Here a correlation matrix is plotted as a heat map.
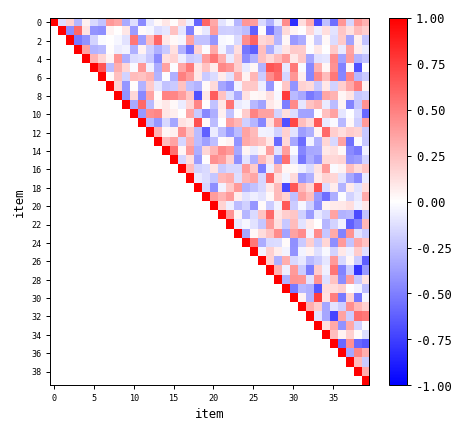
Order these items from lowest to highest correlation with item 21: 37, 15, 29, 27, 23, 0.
37, 0, 23, 29, 15, 27
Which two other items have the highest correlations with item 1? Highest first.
3, 20
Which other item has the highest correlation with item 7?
38
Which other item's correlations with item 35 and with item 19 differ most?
0
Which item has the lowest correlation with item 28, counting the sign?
13
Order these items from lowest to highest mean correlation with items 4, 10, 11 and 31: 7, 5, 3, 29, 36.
36, 29, 7, 3, 5
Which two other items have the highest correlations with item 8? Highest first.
29, 20
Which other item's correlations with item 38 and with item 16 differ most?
5
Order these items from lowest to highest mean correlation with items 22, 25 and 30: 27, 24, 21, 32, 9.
32, 24, 21, 9, 27
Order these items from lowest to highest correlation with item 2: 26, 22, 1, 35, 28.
1, 28, 35, 22, 26
